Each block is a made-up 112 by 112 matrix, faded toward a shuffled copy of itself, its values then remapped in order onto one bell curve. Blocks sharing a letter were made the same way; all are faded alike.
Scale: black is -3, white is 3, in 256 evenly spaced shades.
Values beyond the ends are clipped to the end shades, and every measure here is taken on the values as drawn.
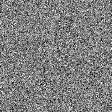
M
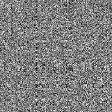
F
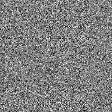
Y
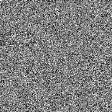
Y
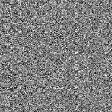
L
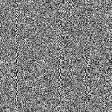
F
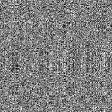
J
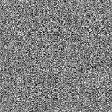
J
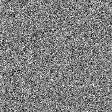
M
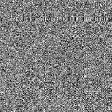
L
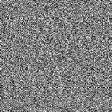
L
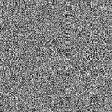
J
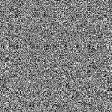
J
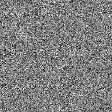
Y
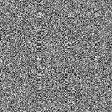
J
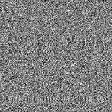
J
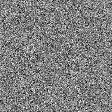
M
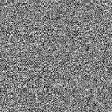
J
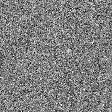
M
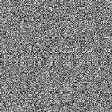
L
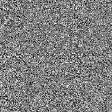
Y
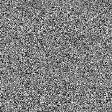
Y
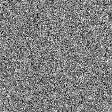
M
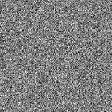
J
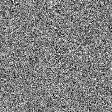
M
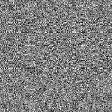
L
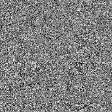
Y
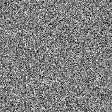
M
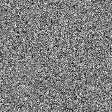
M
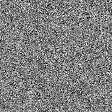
M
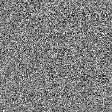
Y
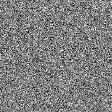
Y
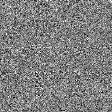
Y
